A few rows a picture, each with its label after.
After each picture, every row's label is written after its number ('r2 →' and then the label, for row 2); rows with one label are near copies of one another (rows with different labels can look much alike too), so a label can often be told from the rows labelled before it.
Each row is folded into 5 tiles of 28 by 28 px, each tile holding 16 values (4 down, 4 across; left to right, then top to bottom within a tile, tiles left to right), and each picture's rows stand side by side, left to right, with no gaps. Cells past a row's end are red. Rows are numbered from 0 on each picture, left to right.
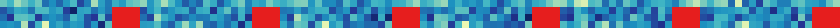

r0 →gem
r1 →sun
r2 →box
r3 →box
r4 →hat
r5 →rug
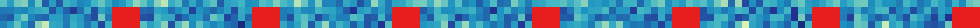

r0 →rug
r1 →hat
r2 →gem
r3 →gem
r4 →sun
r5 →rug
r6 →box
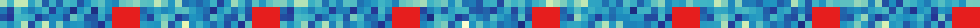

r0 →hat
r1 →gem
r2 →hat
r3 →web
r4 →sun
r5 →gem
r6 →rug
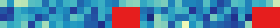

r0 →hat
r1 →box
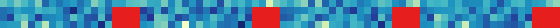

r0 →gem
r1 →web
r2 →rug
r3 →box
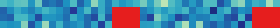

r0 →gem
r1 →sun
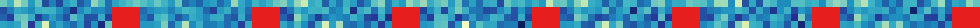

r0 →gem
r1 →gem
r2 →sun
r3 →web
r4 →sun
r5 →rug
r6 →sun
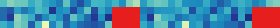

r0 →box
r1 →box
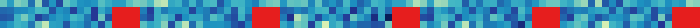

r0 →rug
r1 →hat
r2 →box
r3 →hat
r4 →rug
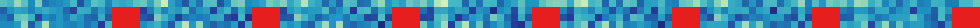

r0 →gem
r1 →sun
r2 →sun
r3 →hat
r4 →hat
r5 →sun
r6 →hat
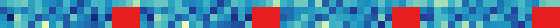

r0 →box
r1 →box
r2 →rug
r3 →hat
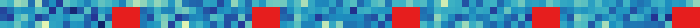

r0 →rug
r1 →gem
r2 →sun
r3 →sun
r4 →box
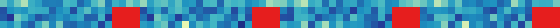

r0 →sun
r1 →web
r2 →hat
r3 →gem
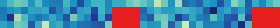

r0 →box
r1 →gem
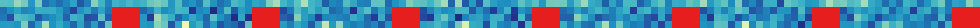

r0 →gem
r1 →box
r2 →sun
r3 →rug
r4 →sun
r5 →web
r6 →sun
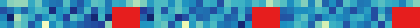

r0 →box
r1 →web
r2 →rug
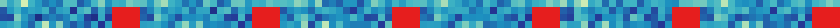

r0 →sun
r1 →sun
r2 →gem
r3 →sun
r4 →hat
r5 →sun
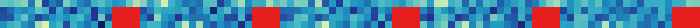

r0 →rug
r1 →sun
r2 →rug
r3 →hat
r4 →web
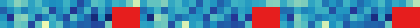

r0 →box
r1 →box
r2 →box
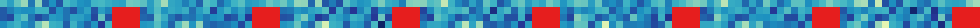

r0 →rug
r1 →sun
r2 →rug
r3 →sun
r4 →box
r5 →sun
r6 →rug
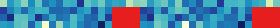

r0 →web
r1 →web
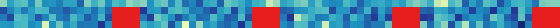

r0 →web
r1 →web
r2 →box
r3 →hat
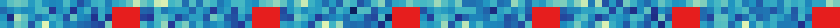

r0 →box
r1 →hat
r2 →sun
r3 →gem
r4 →rug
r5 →web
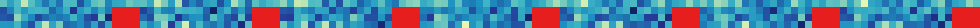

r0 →sun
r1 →gem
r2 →hat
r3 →box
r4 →sun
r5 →gem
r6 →sun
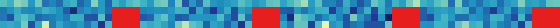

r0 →gem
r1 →rug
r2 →box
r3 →rug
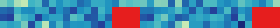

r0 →hat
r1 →rug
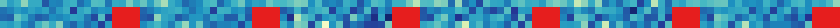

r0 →sun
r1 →sun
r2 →box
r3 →rug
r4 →gem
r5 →box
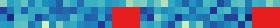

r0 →web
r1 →sun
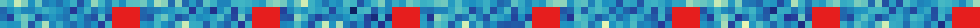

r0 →gem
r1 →rug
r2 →sun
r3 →box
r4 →web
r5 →gem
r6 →rug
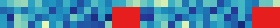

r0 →box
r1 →hat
